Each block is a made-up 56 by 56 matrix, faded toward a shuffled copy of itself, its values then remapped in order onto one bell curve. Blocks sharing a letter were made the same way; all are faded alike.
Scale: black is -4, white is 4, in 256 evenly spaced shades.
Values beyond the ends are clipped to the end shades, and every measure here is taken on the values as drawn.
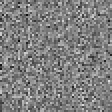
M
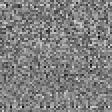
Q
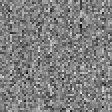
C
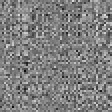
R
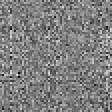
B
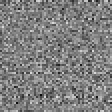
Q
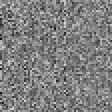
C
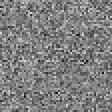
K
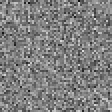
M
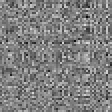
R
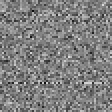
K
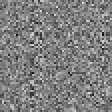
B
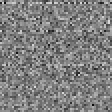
K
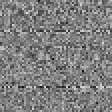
Q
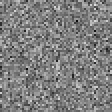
M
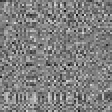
R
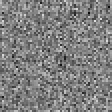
C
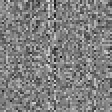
B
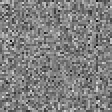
M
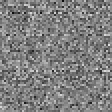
Q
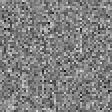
M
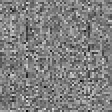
B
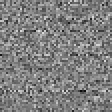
K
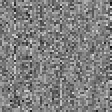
B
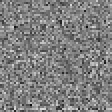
Q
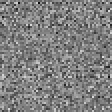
Q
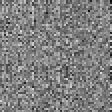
B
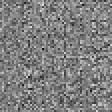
B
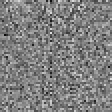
M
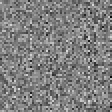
C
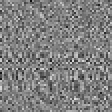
R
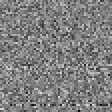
K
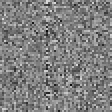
M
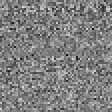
K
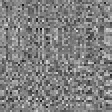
R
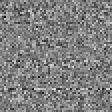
K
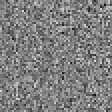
M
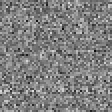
K
